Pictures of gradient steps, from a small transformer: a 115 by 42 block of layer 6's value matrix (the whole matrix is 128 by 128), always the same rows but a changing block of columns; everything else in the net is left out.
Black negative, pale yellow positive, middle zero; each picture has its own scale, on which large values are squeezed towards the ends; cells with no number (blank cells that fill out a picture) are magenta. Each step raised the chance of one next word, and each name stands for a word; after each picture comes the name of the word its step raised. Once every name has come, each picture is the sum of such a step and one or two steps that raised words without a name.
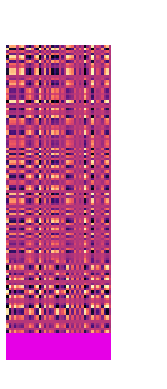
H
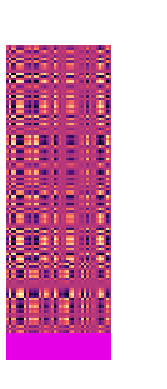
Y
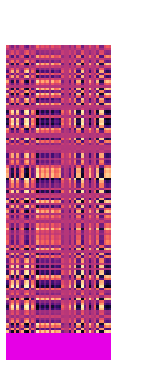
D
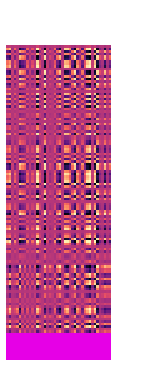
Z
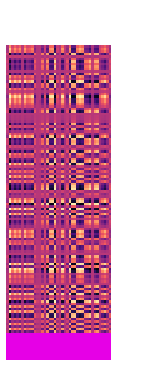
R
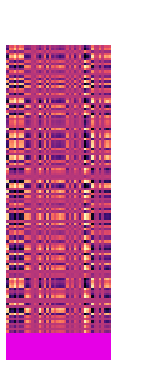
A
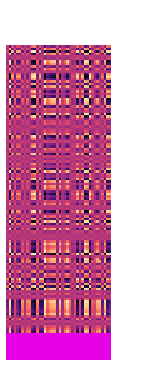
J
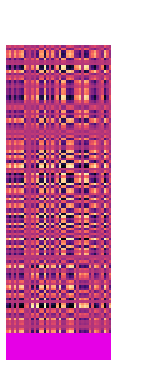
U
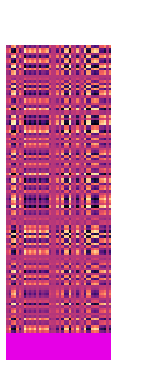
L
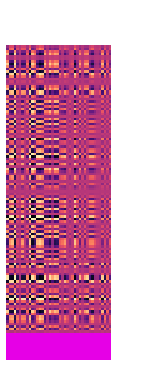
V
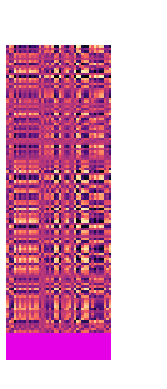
J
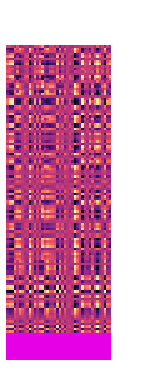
H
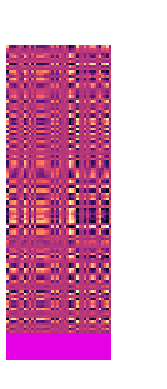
V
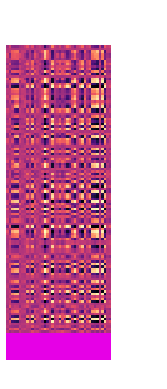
R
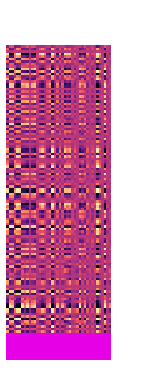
U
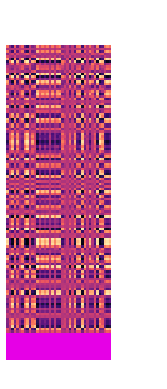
Y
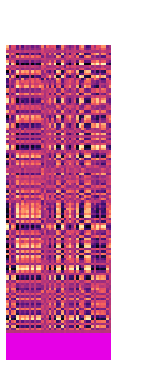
V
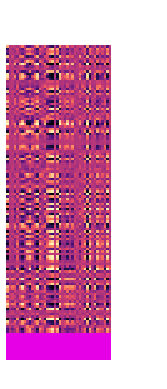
L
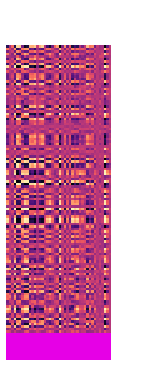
Z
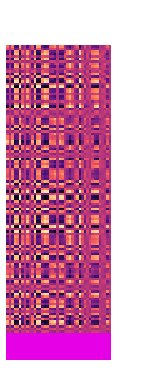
Y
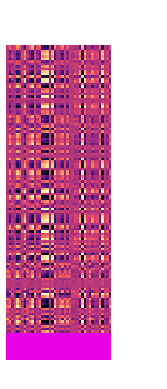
Y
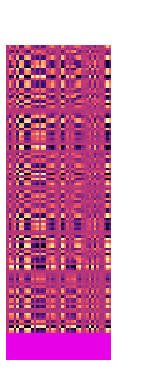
J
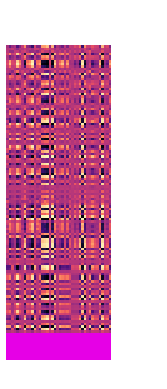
V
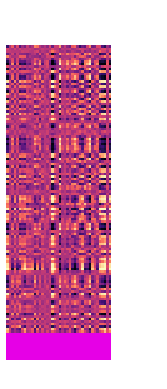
R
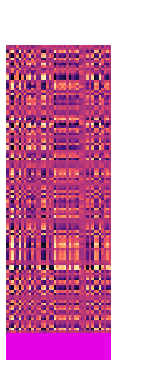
L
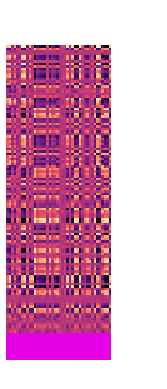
H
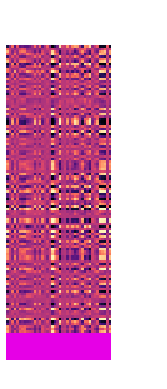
L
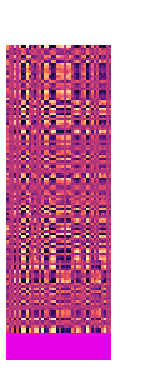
L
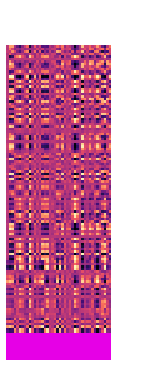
J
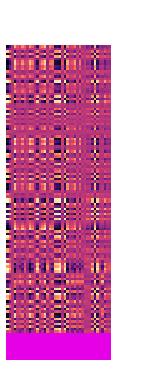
R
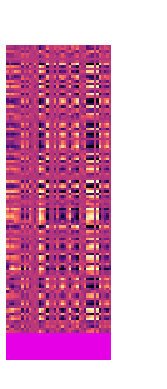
A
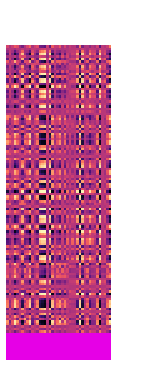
Y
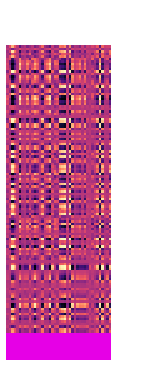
U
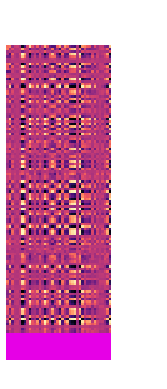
Z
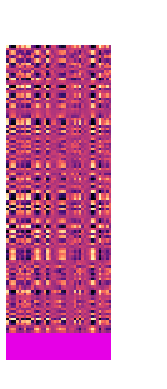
L
